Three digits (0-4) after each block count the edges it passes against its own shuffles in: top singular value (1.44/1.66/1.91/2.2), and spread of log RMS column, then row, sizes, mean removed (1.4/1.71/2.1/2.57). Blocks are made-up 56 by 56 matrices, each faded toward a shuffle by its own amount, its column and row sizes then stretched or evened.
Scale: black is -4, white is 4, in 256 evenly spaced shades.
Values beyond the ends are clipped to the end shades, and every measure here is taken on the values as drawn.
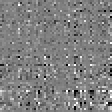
3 4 4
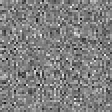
3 0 1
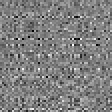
4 1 4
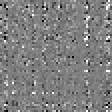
2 4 3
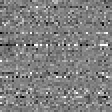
3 2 4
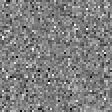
1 1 0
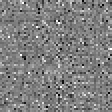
2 2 2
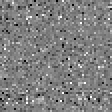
1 0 2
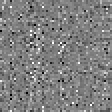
2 3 1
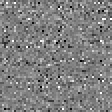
0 1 3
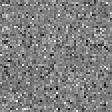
1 0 2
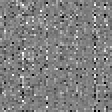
3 4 1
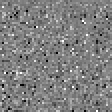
1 1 2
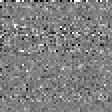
2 0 4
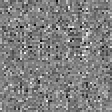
2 1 2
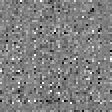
1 3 3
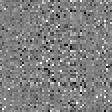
4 2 0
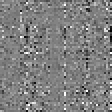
3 4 3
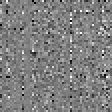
0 4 2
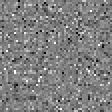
3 0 0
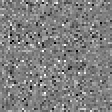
0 2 2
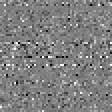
0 0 4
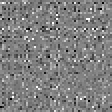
3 1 3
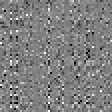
4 4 0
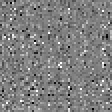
2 3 1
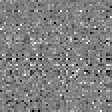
4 0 4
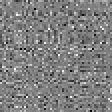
4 0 2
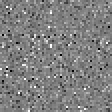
0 0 1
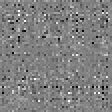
2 2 3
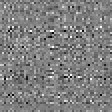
4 1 4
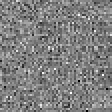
3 0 0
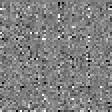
1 3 3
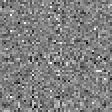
3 1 2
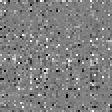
1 3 3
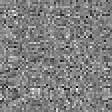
3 1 3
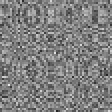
4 1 1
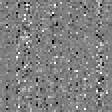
1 4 0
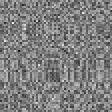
4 0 0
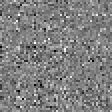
2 2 2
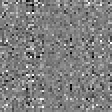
3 4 3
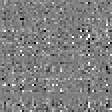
1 3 4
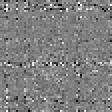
0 3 4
